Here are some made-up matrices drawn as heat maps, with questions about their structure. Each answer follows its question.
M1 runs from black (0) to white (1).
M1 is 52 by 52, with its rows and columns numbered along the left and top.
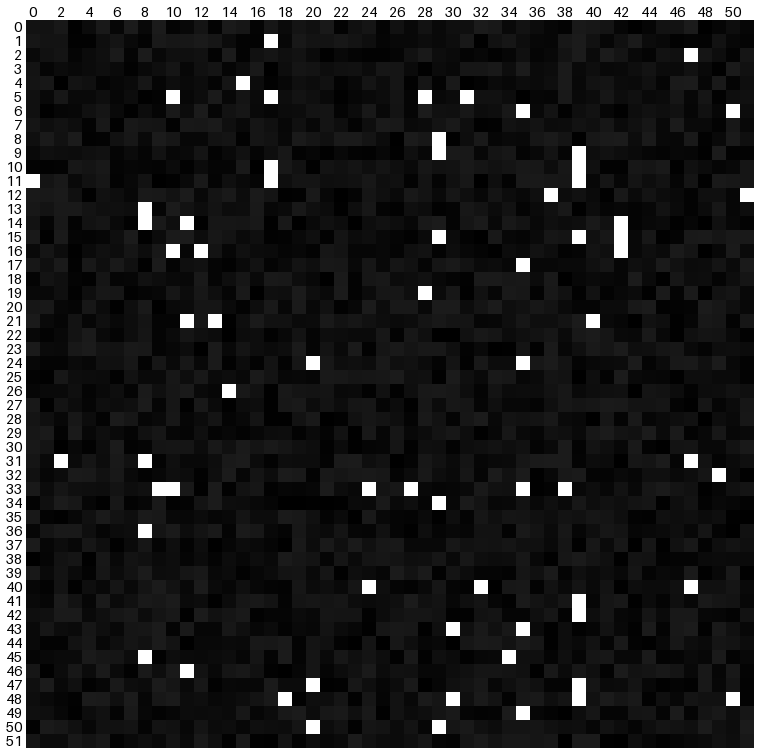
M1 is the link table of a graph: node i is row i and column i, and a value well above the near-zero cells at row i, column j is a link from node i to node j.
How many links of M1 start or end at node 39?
8
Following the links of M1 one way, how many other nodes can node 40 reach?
7
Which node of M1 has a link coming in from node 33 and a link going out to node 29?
node 9
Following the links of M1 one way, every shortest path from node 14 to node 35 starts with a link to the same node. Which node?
node 11
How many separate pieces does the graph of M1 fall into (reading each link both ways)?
7
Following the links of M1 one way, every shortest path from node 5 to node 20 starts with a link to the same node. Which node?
node 31
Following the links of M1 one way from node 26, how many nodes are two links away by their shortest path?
3
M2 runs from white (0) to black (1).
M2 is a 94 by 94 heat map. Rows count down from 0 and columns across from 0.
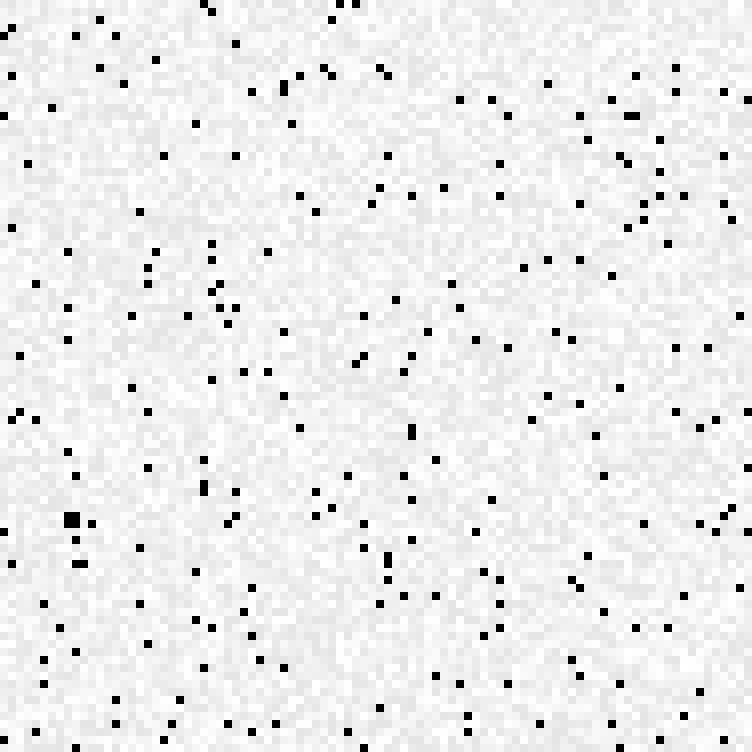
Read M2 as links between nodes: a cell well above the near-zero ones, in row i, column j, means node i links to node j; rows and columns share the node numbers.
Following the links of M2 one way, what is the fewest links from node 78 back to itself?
4
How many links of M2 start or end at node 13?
1
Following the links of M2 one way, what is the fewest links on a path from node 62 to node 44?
4
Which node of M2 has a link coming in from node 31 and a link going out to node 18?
node 33
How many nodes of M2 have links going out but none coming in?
7
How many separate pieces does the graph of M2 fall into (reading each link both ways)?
2
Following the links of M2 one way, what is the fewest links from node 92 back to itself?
5
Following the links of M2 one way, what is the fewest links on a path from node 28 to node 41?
5
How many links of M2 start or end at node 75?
6
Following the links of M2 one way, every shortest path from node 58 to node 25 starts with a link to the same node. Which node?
node 93
